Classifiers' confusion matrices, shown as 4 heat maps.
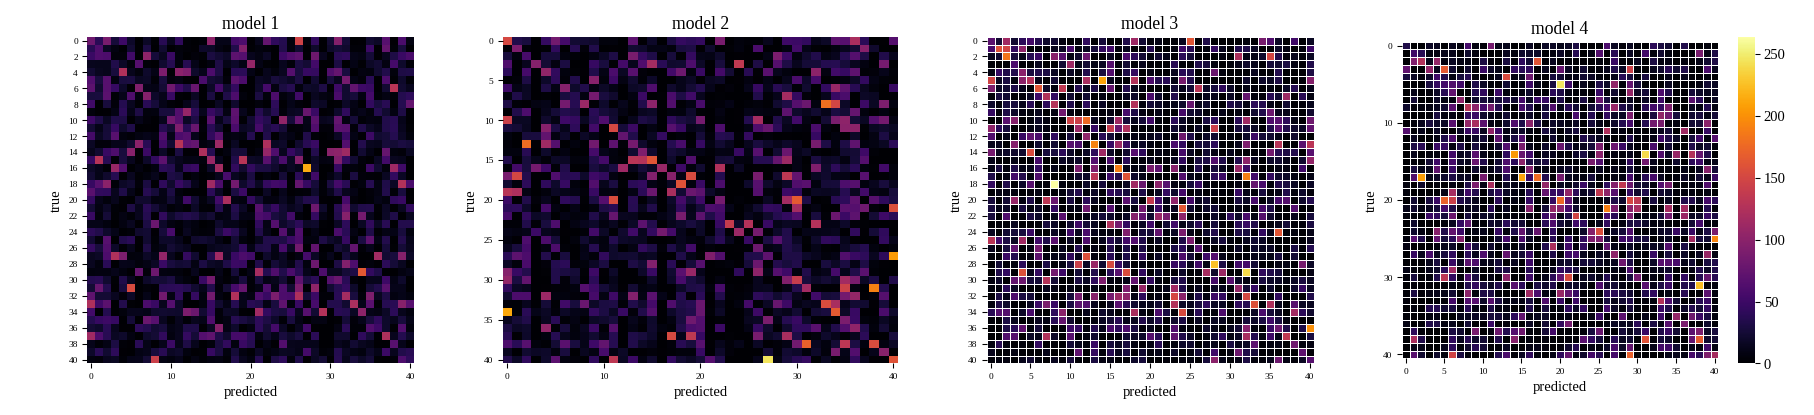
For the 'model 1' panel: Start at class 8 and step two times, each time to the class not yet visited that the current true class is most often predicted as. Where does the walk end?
39
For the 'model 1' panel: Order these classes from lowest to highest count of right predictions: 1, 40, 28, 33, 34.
40, 1, 28, 34, 33
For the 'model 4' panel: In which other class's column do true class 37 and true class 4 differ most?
13
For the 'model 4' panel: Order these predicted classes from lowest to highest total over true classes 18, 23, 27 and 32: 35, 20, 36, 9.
35, 36, 9, 20
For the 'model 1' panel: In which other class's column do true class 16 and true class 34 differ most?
27
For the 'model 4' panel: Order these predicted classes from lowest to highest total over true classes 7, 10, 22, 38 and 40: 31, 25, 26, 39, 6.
26, 25, 31, 39, 6
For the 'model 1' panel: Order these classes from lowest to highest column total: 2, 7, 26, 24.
7, 24, 2, 26
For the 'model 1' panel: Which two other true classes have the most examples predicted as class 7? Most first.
2, 35
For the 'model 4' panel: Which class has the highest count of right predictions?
14
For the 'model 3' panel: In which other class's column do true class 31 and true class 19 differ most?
23
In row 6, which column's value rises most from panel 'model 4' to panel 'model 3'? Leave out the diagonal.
26
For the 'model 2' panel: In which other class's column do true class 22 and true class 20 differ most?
30
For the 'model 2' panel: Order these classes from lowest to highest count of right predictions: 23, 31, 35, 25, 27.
25, 27, 35, 31, 23
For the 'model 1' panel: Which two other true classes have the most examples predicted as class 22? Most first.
13, 14
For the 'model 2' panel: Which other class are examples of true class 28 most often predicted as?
15
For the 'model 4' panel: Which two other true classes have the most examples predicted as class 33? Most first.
9, 10
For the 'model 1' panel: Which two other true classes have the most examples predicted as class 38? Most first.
6, 16
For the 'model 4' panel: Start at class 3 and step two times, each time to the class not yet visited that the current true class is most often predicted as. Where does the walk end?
20
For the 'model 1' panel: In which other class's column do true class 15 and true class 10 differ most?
19
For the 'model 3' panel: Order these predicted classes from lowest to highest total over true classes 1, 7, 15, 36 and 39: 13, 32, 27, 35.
27, 35, 13, 32
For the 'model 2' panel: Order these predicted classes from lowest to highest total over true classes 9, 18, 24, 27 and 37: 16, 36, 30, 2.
16, 30, 2, 36
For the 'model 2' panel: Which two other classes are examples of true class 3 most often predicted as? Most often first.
24, 15
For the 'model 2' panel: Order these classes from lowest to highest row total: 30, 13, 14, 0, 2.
14, 2, 30, 13, 0
